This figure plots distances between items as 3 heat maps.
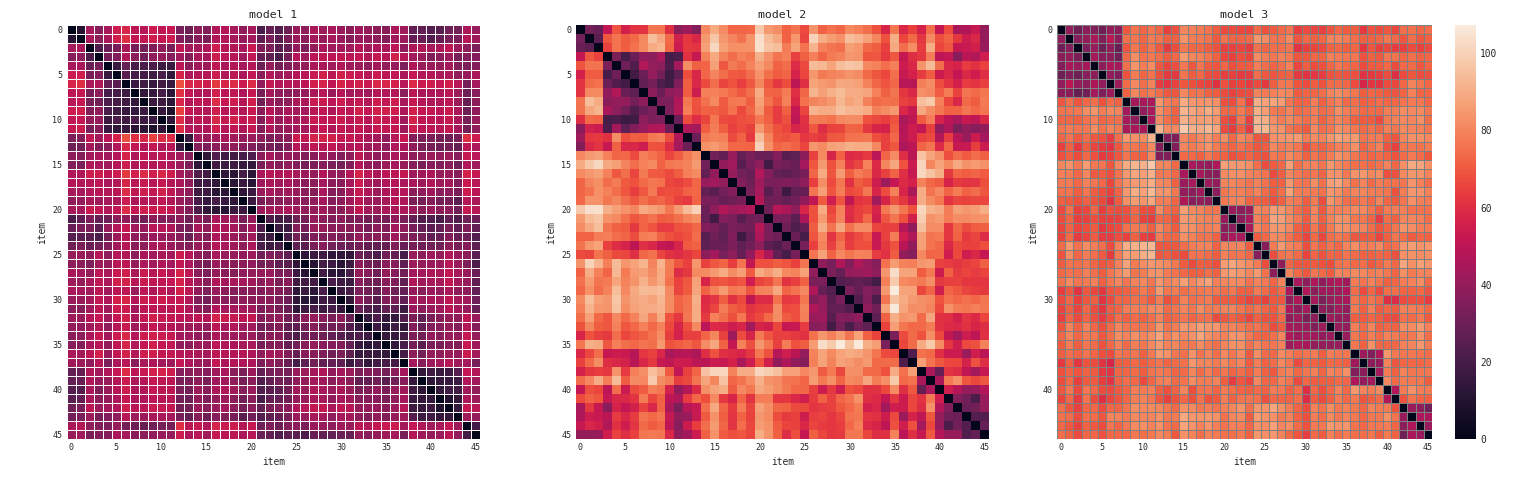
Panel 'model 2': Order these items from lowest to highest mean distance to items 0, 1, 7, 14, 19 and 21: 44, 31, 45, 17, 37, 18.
18, 17, 37, 45, 44, 31
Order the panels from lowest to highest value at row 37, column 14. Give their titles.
model 1, model 2, model 3
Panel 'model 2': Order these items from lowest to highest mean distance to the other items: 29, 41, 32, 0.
41, 0, 32, 29
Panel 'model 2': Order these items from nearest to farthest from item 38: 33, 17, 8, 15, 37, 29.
29, 33, 17, 37, 8, 15
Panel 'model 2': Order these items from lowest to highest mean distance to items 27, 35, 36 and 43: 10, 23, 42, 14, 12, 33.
42, 12, 10, 33, 23, 14
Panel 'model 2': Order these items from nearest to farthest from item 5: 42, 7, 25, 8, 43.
7, 8, 42, 43, 25
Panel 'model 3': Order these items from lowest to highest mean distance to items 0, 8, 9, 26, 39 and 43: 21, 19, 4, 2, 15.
2, 4, 21, 19, 15
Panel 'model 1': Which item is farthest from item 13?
6
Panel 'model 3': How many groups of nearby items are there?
11
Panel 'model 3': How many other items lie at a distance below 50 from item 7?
7
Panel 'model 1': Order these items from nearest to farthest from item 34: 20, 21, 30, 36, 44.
36, 30, 21, 20, 44
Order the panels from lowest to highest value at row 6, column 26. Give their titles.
model 1, model 3, model 2
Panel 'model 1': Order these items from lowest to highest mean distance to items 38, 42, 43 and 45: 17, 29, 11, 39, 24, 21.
39, 21, 24, 29, 17, 11
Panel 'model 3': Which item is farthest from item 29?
12
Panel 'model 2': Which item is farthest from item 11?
20
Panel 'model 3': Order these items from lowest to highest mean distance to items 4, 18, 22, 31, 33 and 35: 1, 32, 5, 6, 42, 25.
32, 5, 6, 1, 25, 42
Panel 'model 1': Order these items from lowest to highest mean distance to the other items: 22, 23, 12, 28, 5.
23, 22, 28, 5, 12
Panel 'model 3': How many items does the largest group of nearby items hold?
8
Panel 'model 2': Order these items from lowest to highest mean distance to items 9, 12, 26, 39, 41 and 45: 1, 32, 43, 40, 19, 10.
43, 40, 10, 19, 32, 1
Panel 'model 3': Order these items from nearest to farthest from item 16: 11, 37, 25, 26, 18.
18, 26, 25, 37, 11
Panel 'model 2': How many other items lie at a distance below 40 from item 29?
6
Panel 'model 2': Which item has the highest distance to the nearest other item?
39
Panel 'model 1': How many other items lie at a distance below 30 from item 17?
6
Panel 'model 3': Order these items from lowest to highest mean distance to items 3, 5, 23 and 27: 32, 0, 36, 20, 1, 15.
0, 1, 20, 32, 36, 15
